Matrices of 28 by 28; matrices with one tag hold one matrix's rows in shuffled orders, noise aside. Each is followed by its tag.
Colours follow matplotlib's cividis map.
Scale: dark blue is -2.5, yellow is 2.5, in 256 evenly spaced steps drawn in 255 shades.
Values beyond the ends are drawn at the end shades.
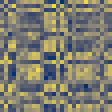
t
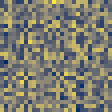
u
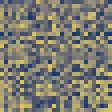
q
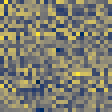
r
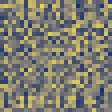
u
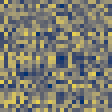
r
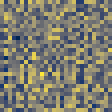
u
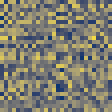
r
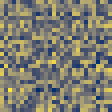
q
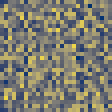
u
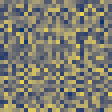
u
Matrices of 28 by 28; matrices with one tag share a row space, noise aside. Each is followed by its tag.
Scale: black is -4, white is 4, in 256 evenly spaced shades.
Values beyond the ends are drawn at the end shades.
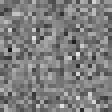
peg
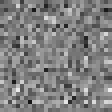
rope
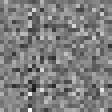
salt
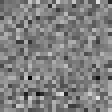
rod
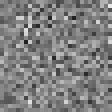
rod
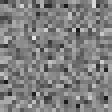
peg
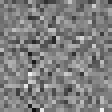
salt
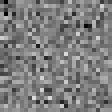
peg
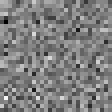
peg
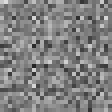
peg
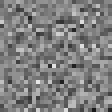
rod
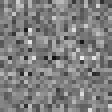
rod
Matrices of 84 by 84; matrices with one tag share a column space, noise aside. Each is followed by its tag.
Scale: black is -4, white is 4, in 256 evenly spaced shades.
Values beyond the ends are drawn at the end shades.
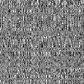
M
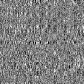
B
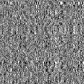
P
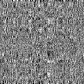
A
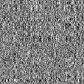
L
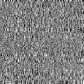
A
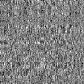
B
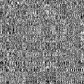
P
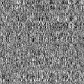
L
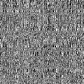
M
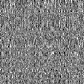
M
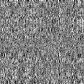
A
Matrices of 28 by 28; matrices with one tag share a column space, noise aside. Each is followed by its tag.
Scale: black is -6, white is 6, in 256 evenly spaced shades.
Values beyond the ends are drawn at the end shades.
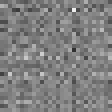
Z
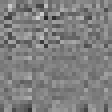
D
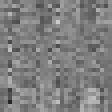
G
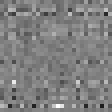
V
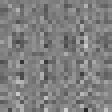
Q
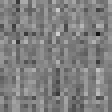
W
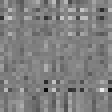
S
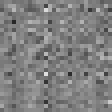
Z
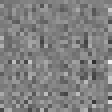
Q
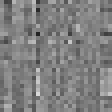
W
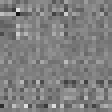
V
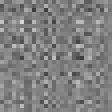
Z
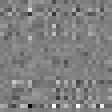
V
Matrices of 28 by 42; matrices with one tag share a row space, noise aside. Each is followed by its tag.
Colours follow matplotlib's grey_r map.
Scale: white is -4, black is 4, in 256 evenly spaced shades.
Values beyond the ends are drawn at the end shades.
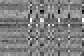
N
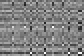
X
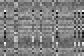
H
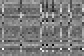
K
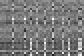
X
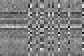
N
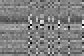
N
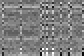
K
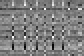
X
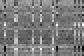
H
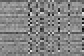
N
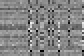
N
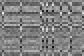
K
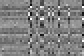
N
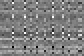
X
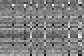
X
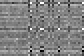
N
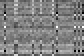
H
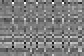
X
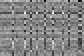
X
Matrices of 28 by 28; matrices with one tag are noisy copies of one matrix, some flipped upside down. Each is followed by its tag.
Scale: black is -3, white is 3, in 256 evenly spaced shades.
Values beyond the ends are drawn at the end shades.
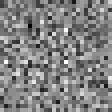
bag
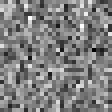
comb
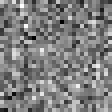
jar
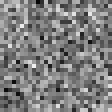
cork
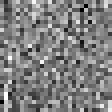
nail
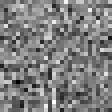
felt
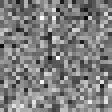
felt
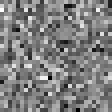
comb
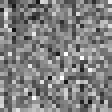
nail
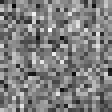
jar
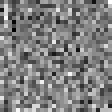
nail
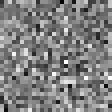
bag
